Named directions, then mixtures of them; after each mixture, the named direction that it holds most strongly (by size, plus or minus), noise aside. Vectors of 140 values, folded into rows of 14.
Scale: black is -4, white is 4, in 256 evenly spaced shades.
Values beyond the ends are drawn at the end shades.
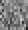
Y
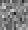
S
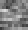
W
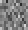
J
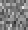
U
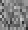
Y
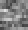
W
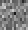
S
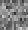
S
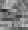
W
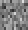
S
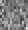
Y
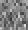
J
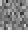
J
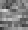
W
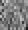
Y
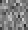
J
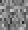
Y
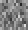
J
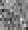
Y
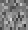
J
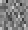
J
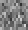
J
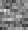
W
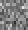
U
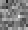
W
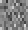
J
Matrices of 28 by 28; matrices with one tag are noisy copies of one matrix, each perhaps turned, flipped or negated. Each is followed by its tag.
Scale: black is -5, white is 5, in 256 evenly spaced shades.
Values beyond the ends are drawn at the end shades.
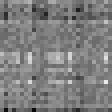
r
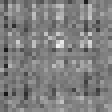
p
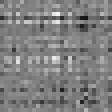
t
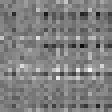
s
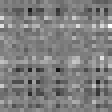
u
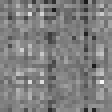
u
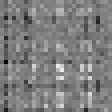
p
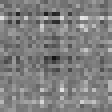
t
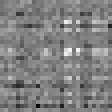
p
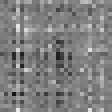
t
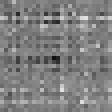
t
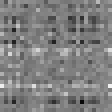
u
